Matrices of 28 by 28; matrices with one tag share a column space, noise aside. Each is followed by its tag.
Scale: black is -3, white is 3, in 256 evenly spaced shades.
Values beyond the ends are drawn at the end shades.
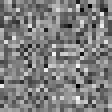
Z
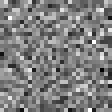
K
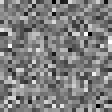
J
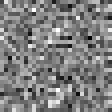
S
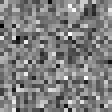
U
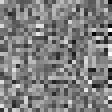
U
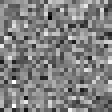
U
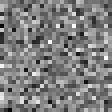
Z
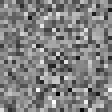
S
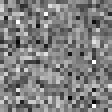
Z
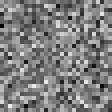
Z
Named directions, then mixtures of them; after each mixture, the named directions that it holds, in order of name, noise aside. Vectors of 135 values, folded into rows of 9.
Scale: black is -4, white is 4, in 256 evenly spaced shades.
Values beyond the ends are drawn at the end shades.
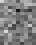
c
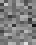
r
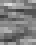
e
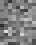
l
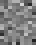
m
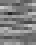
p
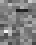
c, e, l.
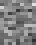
c, m, p.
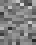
m.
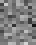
r.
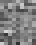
e, l, m.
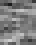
e.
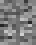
l, p, r.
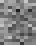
c, l.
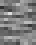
p.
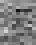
c, e, p.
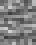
e, m, p.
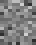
m.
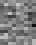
l, p, r.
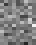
r.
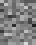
r.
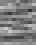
e, p.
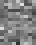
e, m, r.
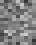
l, m, r.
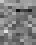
c, e.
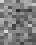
c.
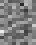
e, m, r.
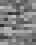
l, p.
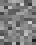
m.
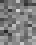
c.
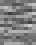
p.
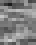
e.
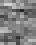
e.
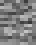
l, p, r.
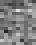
c, e, m.
